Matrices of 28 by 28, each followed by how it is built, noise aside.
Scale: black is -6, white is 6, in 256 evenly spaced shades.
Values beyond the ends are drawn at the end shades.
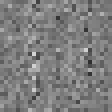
uneven columns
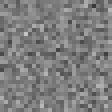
noise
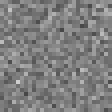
noise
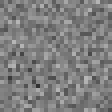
noise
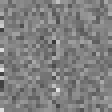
uneven columns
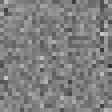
uneven columns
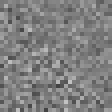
lower triangular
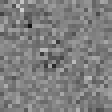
block diagonal
